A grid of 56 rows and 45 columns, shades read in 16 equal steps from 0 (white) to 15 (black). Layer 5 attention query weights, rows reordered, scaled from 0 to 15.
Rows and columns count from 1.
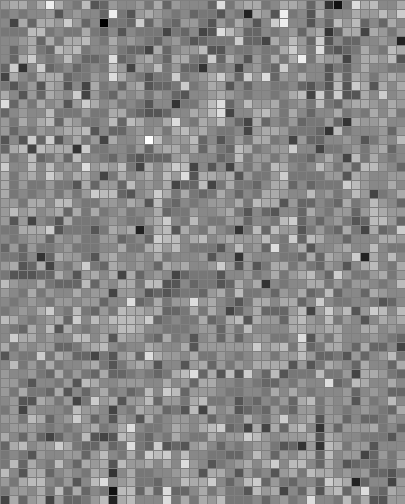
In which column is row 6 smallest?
36
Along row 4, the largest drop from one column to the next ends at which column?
25
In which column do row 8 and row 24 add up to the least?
2
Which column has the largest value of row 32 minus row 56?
19
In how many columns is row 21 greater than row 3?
22
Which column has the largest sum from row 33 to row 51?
13
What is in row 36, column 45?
5
